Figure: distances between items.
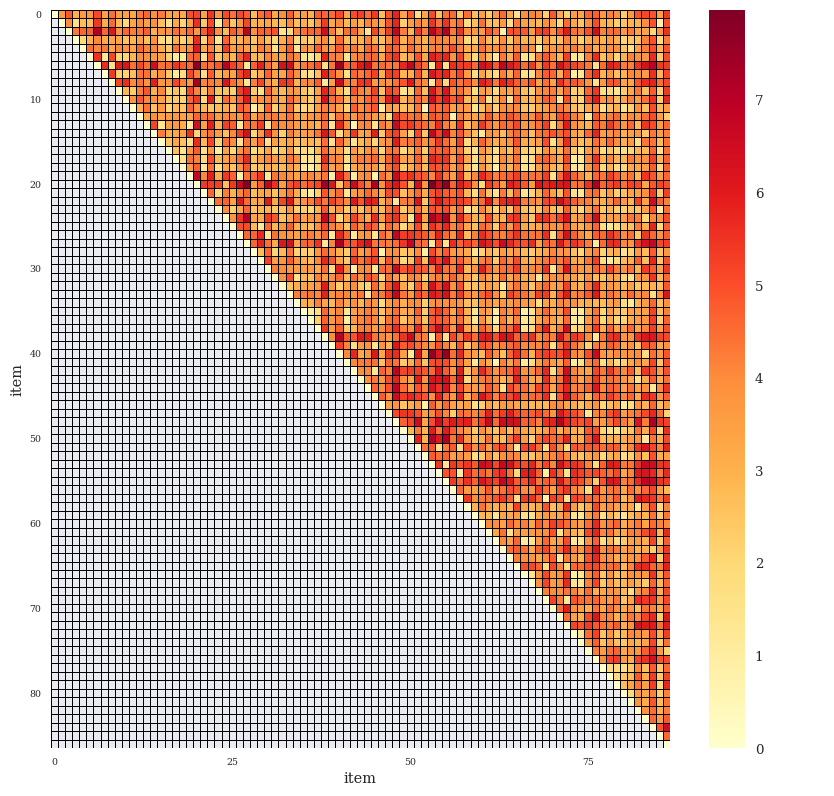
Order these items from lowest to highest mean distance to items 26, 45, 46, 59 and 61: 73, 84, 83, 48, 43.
73, 43, 83, 84, 48
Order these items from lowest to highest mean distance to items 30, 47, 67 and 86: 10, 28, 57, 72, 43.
28, 43, 10, 57, 72
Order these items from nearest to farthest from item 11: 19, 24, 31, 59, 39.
59, 31, 24, 39, 19
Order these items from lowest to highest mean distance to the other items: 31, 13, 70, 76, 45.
31, 70, 13, 45, 76
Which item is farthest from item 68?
20
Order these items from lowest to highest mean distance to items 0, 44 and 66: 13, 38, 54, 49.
49, 13, 54, 38
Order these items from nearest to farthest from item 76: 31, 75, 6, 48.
6, 31, 48, 75
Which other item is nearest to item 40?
50
